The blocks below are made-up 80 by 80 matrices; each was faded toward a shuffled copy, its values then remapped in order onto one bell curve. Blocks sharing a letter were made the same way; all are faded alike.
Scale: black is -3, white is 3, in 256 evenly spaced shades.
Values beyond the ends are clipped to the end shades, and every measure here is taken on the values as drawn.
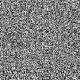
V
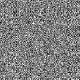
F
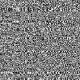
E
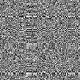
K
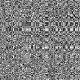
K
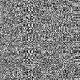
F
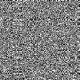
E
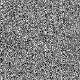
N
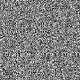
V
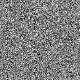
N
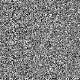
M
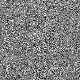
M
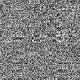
V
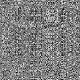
F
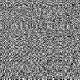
K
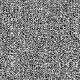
V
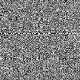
E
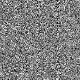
M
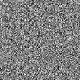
V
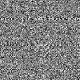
E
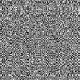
K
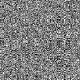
F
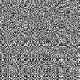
K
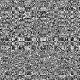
K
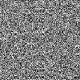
V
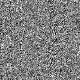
N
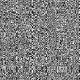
F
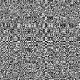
K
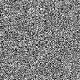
V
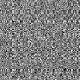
K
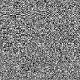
E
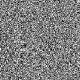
V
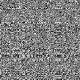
E
